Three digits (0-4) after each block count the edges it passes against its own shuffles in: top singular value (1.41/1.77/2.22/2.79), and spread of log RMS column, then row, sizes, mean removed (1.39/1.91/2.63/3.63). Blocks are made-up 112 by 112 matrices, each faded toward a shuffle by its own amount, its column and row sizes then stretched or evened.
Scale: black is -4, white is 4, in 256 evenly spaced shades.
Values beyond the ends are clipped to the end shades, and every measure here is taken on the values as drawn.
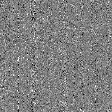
0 3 0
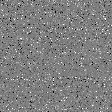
0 0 2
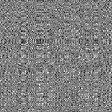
4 1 2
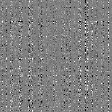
1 4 2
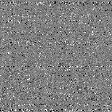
1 1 3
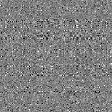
3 1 3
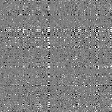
4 3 3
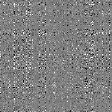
3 4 3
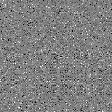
3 0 1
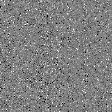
1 2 0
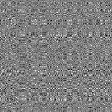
4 1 3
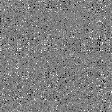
2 2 2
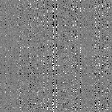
3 4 2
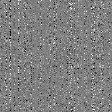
0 4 1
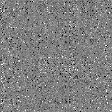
2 2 1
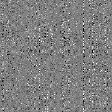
3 3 1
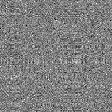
3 0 0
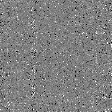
1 2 1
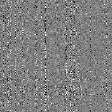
2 4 2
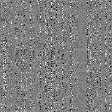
2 4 0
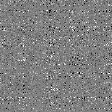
0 3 3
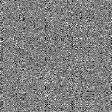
3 3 1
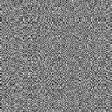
4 3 2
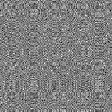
4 1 0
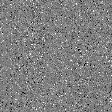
0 2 0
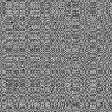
4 0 2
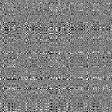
4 3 4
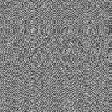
4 2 0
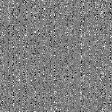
0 4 1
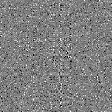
3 2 1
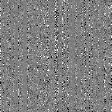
0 4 0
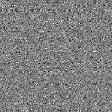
2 0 2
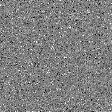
1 0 2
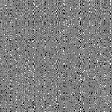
4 3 1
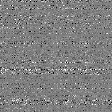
2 1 4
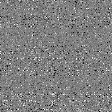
1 1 3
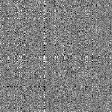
3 3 2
